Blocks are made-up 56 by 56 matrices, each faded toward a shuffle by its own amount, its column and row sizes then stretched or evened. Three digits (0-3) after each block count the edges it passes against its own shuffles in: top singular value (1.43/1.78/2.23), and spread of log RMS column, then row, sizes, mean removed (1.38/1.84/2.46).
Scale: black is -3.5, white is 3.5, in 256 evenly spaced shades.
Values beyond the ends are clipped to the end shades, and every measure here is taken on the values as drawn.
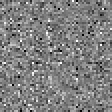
0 2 1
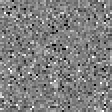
1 1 0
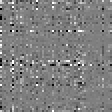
2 3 3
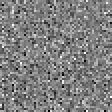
0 2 0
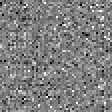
2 0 0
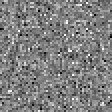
0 0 0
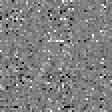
0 2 2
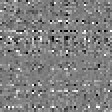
2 2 3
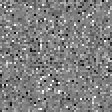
0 0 0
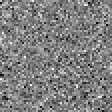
1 0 0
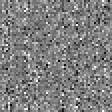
1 2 0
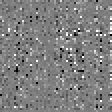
0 3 2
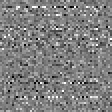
2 0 3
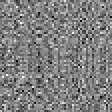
3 1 0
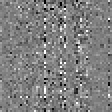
2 3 0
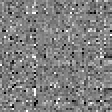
2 2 2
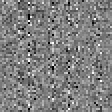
2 3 0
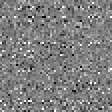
2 1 2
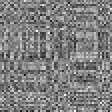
3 1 2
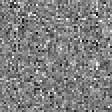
1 1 1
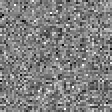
2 0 0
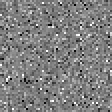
1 0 1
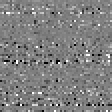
1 0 3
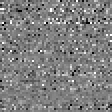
0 0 3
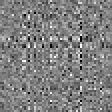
3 3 2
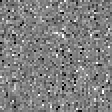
1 1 0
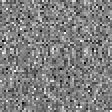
2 0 0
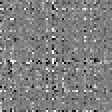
1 3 3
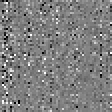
0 3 1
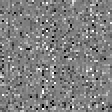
0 2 1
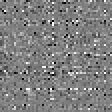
0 2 3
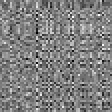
3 3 0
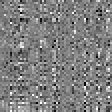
3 3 1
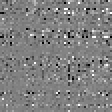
1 2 3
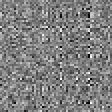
3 2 2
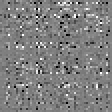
1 3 3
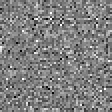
2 0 1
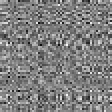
3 2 3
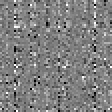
2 3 1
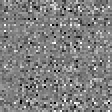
0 2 3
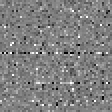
1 1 2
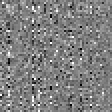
2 3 0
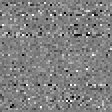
1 0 3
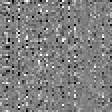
1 3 1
